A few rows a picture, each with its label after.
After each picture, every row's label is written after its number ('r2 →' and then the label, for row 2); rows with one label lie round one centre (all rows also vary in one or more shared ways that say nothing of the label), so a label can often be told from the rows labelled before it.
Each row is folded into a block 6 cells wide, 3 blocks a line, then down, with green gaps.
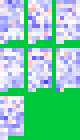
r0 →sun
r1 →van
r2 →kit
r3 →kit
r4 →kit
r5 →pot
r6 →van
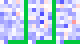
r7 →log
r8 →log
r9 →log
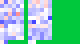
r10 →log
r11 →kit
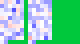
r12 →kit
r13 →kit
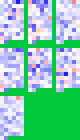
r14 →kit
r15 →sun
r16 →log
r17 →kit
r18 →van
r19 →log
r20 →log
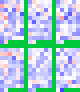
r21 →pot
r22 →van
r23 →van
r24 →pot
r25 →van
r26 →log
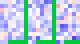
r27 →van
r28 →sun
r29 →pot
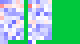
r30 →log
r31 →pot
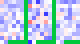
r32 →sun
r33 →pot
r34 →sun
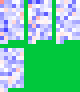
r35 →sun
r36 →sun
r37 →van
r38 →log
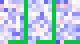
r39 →kit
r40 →sun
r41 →pot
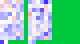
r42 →pot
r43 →kit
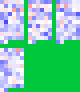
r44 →van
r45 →kit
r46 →pot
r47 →log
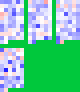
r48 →sun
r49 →log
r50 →pot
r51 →van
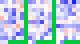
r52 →log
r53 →log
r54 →sun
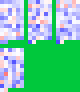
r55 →van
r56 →pot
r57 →pot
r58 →sun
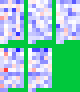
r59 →kit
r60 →kit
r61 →sun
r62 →pot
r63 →sun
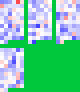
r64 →log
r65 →log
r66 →pot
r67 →sun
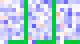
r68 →kit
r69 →kit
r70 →sun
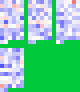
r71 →kit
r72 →kit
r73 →log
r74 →van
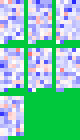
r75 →kit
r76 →sun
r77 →kit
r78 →log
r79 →pot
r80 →pot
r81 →van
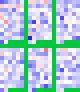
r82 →pot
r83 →sun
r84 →kit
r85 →pot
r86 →log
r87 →van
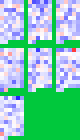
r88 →kit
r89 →sun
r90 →van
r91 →pot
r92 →sun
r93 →log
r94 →kit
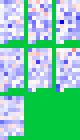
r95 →log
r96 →van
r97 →van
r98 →van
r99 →van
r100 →pot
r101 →sun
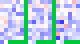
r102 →pot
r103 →kit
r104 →sun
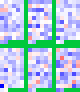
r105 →van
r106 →kit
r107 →sun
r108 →sun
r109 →van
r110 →pot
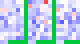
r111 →van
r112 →log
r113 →van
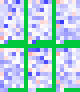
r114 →kit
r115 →kit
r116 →kit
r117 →pot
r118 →sun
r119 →sun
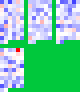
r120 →sun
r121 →kit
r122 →sun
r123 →log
